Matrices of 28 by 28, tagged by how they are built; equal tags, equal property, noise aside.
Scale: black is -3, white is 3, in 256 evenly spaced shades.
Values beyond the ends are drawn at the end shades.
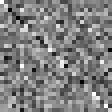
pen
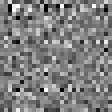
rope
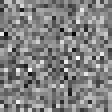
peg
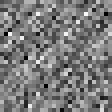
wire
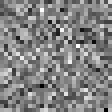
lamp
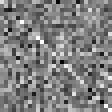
pen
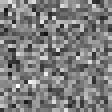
peg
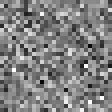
lamp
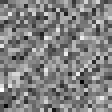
wire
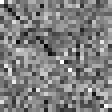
pen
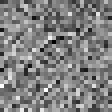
wire
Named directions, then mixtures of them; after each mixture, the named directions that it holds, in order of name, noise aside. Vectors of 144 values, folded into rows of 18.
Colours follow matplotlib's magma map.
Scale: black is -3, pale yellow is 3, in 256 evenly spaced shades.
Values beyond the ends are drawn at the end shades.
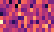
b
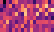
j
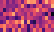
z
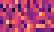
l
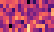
l, z.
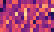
j.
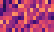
b, j, z.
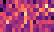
j.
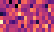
b.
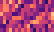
b, j, z.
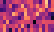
j, z.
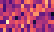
j, z.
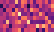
b, l, z.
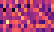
l, z.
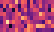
l.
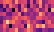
l.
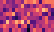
z.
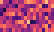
b, z.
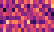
l, z.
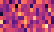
b.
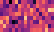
b, j.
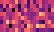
l.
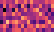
l, z.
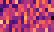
b, j.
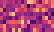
z.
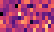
b, z.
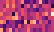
z.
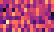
j, l, z.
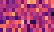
z.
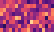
b, z.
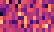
b.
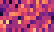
b, j, z.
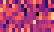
j, z.
